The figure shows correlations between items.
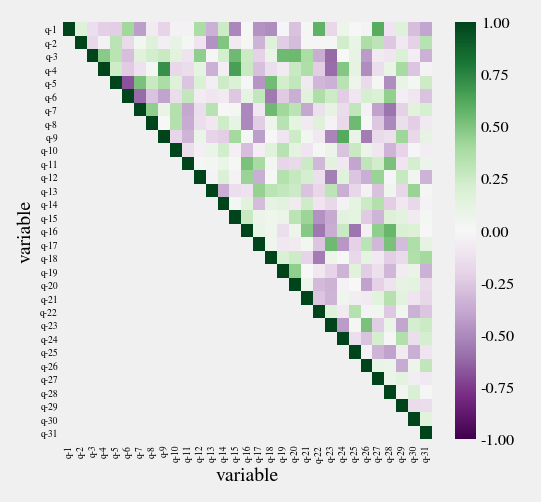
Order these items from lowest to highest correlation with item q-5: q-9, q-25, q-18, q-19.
q-25, q-19, q-9, q-18
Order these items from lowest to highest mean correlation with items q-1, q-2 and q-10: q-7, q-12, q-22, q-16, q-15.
q-15, q-16, q-7, q-12, q-22
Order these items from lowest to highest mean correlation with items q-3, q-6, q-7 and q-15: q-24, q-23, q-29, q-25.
q-23, q-24, q-29, q-25
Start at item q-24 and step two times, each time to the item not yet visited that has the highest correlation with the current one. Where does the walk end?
q-4
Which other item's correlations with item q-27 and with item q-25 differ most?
q-16
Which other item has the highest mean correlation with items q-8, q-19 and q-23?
q-7
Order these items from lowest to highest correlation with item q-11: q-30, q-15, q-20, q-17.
q-20, q-15, q-30, q-17
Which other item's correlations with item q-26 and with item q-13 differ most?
q-2
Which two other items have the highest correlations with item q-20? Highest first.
q-3, q-19
